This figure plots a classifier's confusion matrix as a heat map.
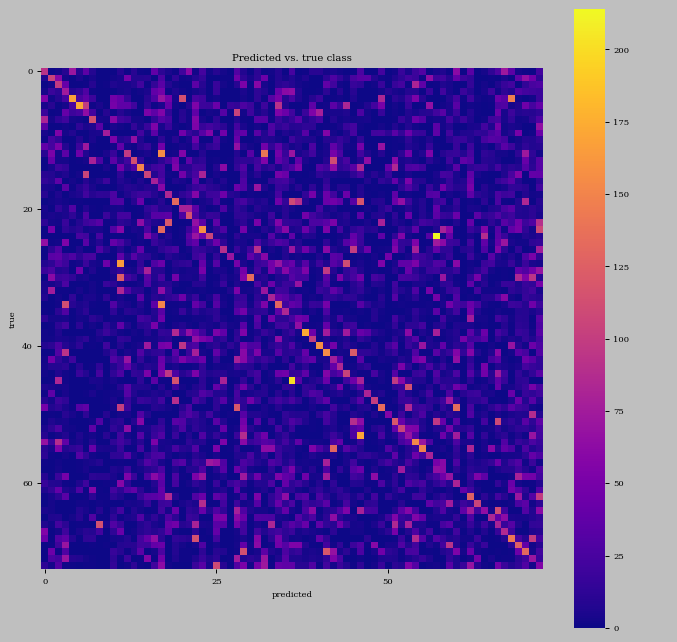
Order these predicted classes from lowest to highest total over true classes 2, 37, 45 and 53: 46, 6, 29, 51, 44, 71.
6, 44, 71, 51, 29, 46
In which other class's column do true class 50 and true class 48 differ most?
19
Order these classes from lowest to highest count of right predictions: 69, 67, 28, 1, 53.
28, 53, 67, 1, 69
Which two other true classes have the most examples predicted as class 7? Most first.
13, 61
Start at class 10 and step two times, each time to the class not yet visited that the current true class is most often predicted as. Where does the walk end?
42
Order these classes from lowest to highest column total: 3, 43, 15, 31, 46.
43, 15, 3, 31, 46
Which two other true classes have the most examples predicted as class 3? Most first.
34, 41
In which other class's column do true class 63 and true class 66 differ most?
8
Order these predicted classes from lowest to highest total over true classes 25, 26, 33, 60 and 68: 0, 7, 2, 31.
7, 2, 0, 31
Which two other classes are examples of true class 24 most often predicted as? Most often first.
57, 64
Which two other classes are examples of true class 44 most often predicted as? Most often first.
18, 66
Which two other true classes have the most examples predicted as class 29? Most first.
70, 53
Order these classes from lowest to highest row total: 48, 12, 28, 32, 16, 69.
16, 32, 48, 69, 12, 28
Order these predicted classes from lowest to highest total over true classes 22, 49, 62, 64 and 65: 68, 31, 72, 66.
68, 31, 66, 72
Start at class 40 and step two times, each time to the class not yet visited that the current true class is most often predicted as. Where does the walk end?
21
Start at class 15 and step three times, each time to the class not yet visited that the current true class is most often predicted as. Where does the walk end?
11
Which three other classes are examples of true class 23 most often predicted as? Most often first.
17, 72, 58
